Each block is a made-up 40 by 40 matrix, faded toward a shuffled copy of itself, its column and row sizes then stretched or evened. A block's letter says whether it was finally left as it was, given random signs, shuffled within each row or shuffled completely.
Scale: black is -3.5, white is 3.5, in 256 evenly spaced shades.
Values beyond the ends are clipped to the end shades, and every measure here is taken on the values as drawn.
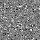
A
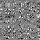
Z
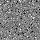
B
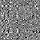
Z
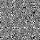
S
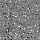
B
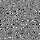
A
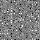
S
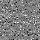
A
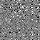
S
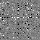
S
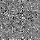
S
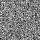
B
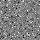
B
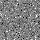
B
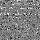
A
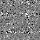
S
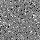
B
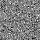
B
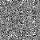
S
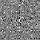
Z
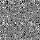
S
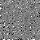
S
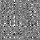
Z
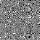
Z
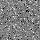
B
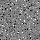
B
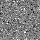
B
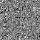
S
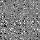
S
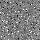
B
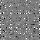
Z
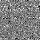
A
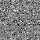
A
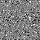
A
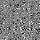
S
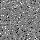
B
